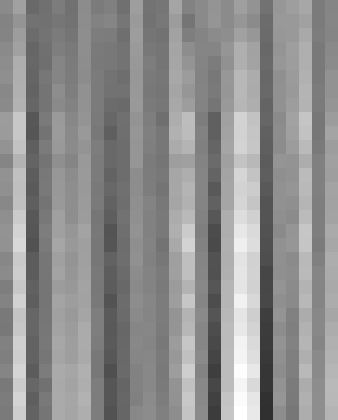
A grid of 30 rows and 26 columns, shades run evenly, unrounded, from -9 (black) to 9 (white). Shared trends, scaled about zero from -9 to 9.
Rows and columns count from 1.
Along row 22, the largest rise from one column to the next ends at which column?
18
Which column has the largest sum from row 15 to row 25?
19
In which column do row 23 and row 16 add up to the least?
21
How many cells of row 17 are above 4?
5
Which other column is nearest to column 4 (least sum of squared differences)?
13
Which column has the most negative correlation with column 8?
24
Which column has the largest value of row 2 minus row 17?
17
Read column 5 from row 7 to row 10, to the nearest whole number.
1 1 2 2
